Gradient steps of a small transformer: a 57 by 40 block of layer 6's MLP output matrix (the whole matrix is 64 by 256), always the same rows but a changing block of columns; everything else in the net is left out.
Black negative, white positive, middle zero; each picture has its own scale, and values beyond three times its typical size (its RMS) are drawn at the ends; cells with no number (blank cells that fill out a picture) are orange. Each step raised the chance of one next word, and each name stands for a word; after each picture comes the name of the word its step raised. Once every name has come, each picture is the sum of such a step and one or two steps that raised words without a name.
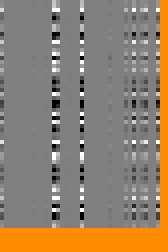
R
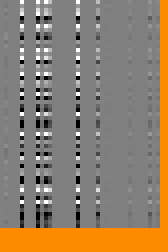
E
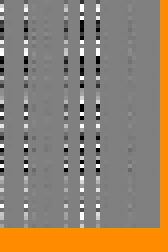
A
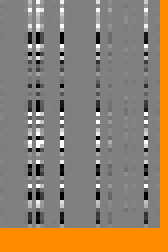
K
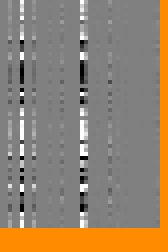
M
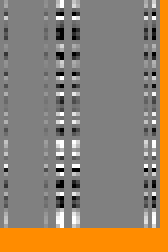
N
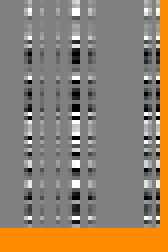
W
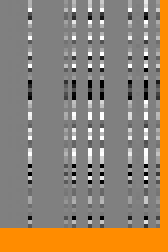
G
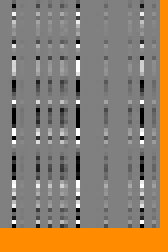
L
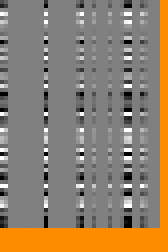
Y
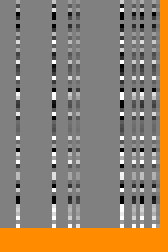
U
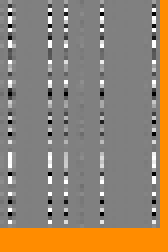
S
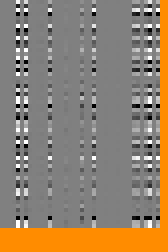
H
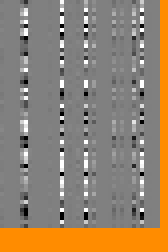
S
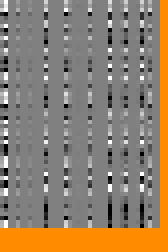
H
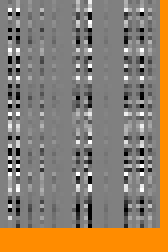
A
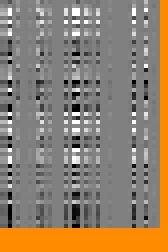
G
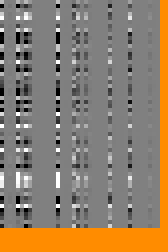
U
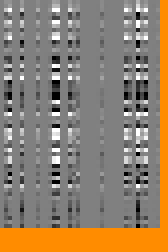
G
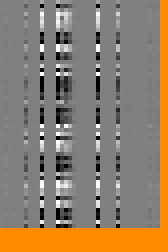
L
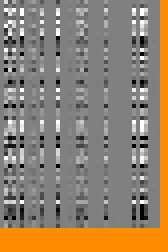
H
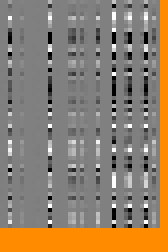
N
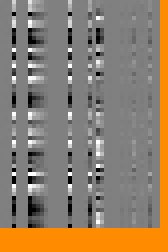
N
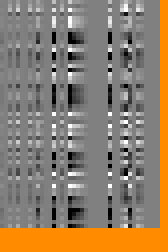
K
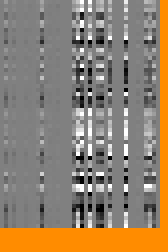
M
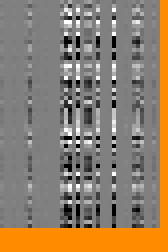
L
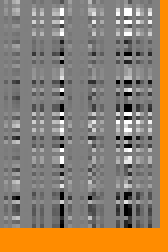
W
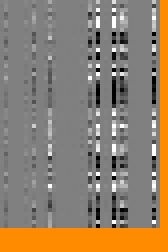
M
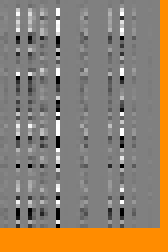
E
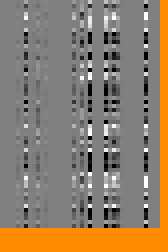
L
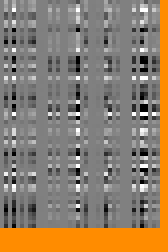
A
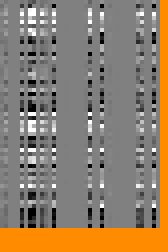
Y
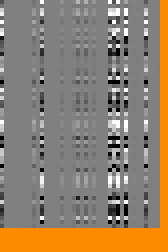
W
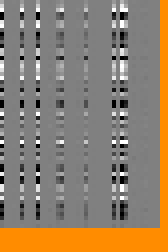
R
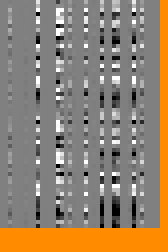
S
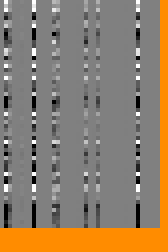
R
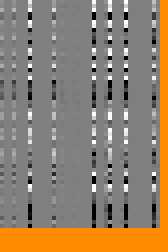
G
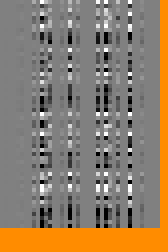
E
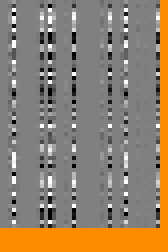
S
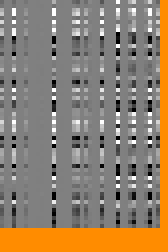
K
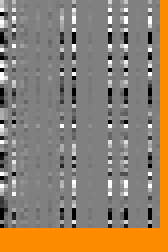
S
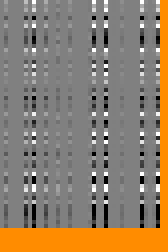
E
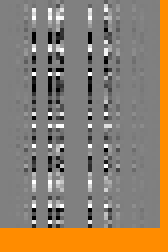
A
